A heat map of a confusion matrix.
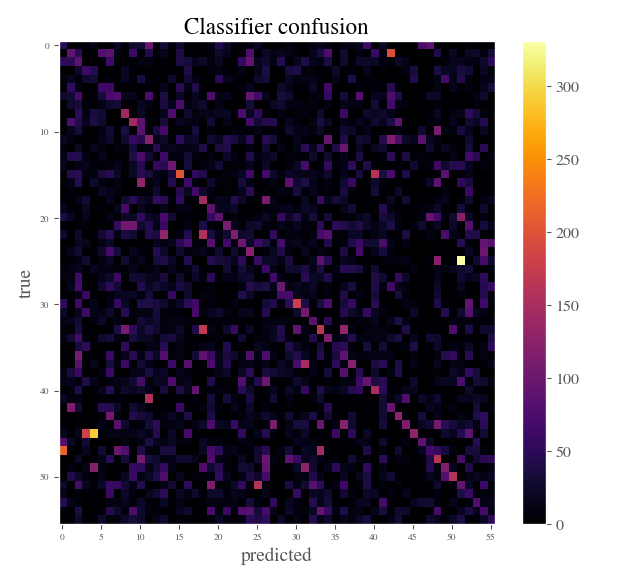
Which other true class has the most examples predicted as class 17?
40
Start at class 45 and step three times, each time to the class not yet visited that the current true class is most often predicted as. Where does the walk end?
31
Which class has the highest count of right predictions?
15
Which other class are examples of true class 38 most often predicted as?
36
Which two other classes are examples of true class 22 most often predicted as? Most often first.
18, 13
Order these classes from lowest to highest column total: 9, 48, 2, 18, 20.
20, 18, 9, 48, 2
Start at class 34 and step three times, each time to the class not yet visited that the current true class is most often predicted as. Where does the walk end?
54
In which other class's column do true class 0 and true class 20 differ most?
51
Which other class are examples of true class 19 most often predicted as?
8
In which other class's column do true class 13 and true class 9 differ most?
43
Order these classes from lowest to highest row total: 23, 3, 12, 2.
3, 12, 2, 23
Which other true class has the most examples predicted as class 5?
1
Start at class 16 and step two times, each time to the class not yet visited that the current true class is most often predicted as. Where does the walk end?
48
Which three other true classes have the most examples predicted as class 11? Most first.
41, 0, 6
